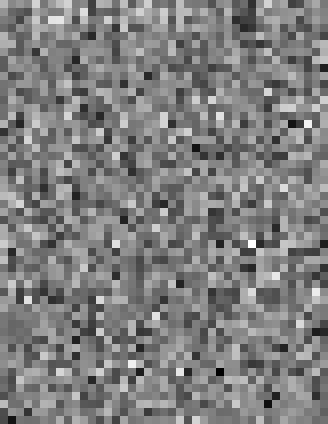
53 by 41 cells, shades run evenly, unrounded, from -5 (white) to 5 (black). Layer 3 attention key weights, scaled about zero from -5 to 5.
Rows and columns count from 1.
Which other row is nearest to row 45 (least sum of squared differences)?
7
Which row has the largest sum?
28
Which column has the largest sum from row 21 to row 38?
6
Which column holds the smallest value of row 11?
9
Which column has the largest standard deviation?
10
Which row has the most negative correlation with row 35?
37
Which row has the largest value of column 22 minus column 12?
27
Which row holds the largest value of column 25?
19
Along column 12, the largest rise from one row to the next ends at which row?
48
